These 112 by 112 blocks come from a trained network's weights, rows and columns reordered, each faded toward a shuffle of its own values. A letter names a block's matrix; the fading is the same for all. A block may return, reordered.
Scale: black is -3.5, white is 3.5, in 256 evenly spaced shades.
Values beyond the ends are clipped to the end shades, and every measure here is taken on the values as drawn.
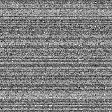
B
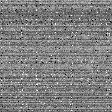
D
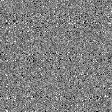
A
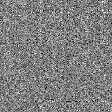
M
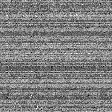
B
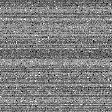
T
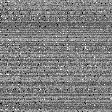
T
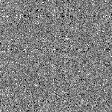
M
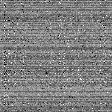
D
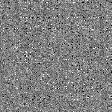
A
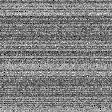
B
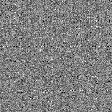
M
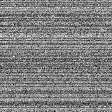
B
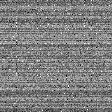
T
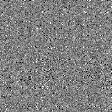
A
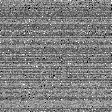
T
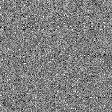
M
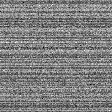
B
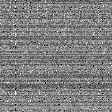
D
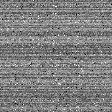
T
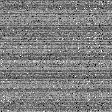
T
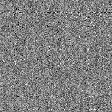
M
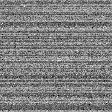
B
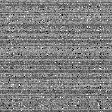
D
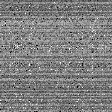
D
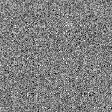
M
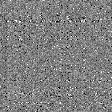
A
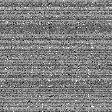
T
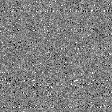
A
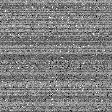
T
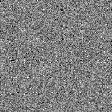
M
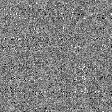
M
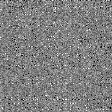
A
